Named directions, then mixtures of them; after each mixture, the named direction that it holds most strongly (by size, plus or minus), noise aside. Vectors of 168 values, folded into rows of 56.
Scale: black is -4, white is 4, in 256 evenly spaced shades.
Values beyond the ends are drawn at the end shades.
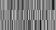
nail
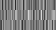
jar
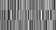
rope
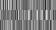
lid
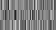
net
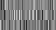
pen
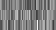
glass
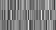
rope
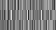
rope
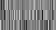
pen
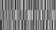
jar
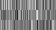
glass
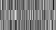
net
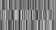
glass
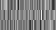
nail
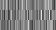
rope
